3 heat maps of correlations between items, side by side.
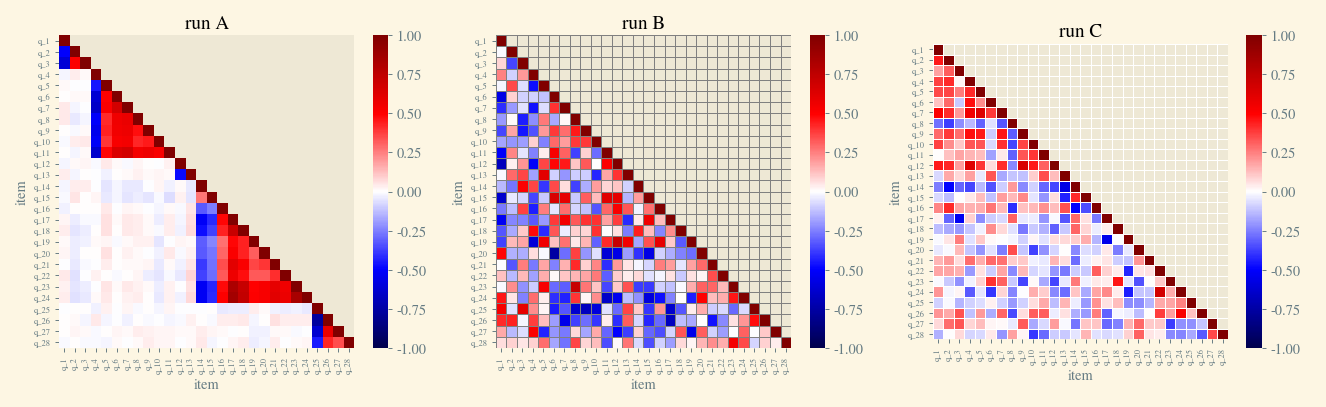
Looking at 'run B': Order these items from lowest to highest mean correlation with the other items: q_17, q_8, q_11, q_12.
q_11, q_17, q_8, q_12
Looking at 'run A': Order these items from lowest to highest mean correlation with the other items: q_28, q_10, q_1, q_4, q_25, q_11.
q_4, q_25, q_1, q_28, q_10, q_11
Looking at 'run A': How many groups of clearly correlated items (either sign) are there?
5
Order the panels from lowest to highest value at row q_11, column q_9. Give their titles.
run B, run C, run A
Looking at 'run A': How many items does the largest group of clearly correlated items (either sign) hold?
11
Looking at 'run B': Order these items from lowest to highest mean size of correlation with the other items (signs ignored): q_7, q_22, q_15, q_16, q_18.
q_22, q_18, q_16, q_7, q_15
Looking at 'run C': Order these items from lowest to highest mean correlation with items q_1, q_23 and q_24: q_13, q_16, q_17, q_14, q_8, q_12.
q_8, q_13, q_12, q_14, q_17, q_16
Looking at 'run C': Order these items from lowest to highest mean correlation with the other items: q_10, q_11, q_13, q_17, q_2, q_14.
q_14, q_17, q_13, q_11, q_10, q_2
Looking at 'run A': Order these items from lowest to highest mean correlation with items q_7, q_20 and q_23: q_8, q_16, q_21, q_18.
q_8, q_16, q_21, q_18
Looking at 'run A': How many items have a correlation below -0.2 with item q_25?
3
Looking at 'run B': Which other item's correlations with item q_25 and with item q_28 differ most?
q_8
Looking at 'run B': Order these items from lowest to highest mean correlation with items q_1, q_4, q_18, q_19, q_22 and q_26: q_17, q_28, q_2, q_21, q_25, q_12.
q_17, q_12, q_21, q_2, q_28, q_25
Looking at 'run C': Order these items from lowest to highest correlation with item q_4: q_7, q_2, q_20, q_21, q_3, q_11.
q_20, q_3, q_11, q_21, q_2, q_7
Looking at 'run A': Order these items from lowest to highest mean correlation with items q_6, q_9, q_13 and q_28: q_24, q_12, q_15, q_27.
q_12, q_15, q_24, q_27
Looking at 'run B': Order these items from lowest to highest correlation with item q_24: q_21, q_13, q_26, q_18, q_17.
q_17, q_13, q_18, q_21, q_26
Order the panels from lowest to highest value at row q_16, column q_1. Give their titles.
run B, run A, run C
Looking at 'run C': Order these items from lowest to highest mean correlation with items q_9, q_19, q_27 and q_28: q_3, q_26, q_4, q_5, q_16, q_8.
q_26, q_8, q_16, q_4, q_5, q_3
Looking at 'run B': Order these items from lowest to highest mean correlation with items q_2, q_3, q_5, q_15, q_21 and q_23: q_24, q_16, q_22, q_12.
q_24, q_22, q_16, q_12
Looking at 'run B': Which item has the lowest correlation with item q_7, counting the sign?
q_26
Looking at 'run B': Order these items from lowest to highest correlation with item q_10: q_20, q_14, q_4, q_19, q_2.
q_19, q_2, q_20, q_4, q_14
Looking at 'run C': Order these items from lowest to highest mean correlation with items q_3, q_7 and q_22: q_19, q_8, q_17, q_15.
q_8, q_17, q_19, q_15
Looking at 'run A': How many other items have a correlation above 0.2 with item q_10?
6
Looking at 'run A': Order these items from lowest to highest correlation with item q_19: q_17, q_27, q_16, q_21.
q_27, q_16, q_21, q_17
